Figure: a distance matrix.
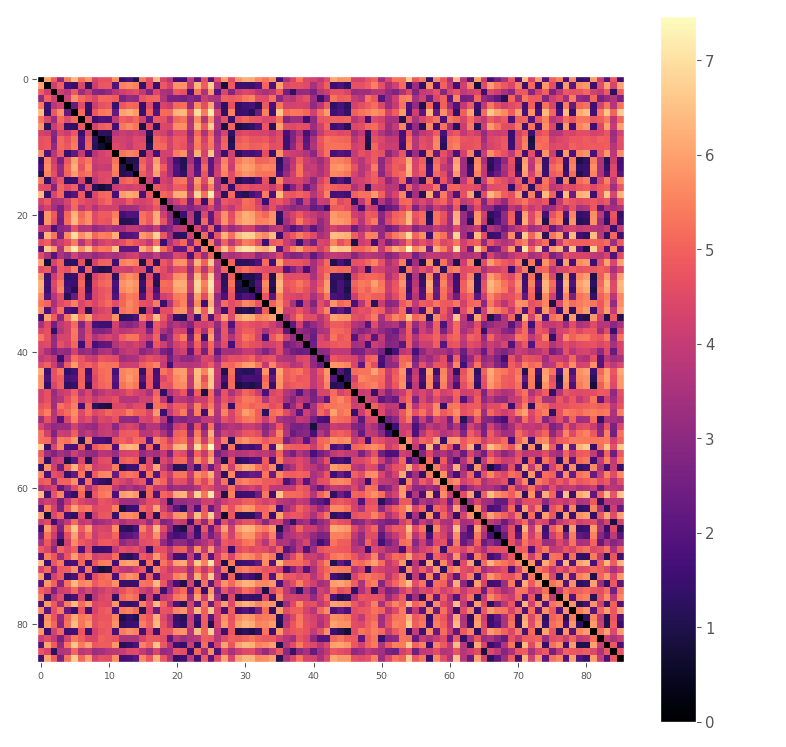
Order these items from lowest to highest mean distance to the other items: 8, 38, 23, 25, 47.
8, 47, 38, 23, 25
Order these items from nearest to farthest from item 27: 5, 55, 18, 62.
5, 55, 62, 18
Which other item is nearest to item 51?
40
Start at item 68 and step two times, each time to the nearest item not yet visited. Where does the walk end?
41
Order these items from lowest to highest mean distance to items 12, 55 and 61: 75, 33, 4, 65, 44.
4, 65, 44, 75, 33
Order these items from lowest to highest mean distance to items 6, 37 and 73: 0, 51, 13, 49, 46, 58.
51, 46, 58, 49, 13, 0
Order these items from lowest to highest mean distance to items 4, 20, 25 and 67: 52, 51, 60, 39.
60, 51, 39, 52
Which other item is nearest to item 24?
46
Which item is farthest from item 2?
25
